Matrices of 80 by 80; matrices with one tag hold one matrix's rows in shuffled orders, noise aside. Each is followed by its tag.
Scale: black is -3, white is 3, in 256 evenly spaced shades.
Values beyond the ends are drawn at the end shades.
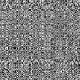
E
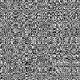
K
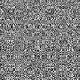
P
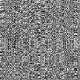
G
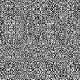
P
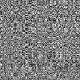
K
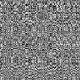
K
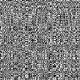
K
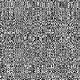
P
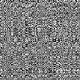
K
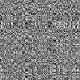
K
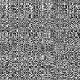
E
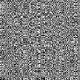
G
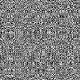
P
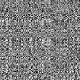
E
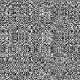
E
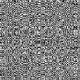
G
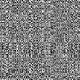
E
